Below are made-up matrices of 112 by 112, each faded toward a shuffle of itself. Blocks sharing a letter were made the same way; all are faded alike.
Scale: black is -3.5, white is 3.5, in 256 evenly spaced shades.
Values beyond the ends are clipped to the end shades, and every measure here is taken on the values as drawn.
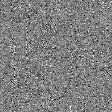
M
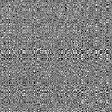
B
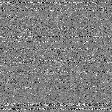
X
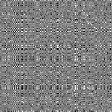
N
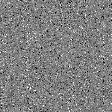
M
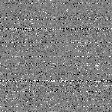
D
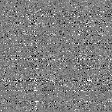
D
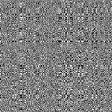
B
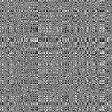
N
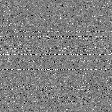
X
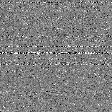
X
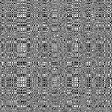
N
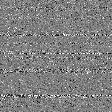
X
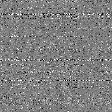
D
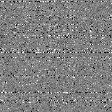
D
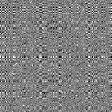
N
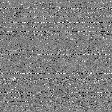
X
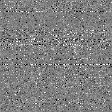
D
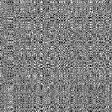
B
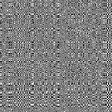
N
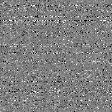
D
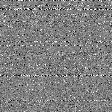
X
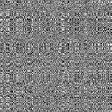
B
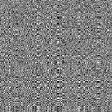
B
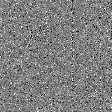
M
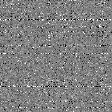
D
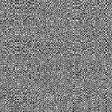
B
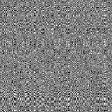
B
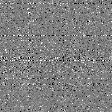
D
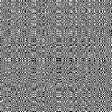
N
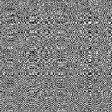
B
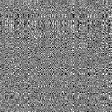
B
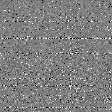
D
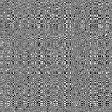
N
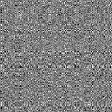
B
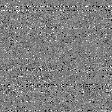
D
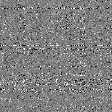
D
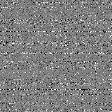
D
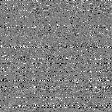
D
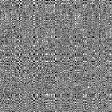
B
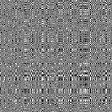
N
